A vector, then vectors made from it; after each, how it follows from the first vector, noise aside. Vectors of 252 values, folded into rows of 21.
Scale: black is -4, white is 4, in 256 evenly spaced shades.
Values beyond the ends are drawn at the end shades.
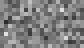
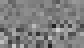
wrapped around, negated, partly zeroed.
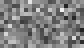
copied.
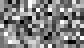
scaled up.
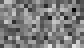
wrapped around, negated.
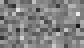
reversed, partly zeroed.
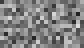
reversed, negated.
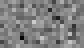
wrapped around, negated, partly zeroed.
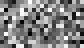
scaled up.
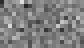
wrapped around, partly zeroed.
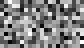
negated, scaled up.
